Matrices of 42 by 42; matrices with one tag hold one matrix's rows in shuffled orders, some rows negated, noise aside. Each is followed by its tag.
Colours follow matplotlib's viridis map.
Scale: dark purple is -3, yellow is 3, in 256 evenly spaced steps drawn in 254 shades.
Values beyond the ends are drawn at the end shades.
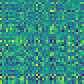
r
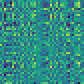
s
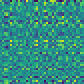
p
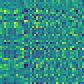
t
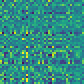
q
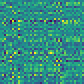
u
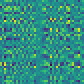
s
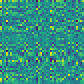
r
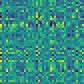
r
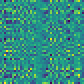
s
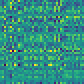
u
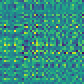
t
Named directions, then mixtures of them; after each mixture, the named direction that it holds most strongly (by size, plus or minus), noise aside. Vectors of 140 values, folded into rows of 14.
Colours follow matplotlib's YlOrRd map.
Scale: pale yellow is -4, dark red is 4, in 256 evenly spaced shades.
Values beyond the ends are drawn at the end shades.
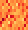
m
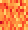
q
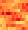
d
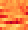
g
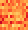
m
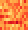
g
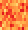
d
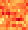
d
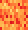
q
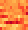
g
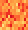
m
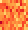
q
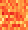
m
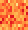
m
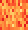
q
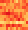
d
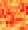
d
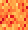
m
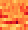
g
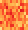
q
